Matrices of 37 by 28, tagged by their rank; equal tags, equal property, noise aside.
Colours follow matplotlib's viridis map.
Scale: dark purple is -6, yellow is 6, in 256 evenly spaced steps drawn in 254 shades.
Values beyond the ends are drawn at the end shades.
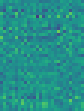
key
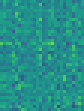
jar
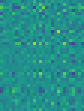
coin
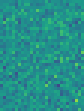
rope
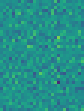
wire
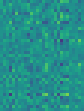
coin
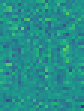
key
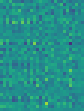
jar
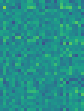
wire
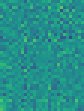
key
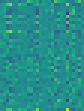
coin
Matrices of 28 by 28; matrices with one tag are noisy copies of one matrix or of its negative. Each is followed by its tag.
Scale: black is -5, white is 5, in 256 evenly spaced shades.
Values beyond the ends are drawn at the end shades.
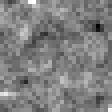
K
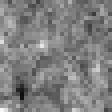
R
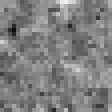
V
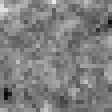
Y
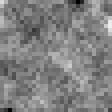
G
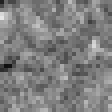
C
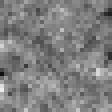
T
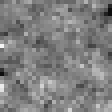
T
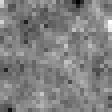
G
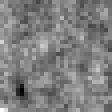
R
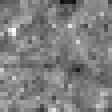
V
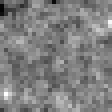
Y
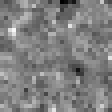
V
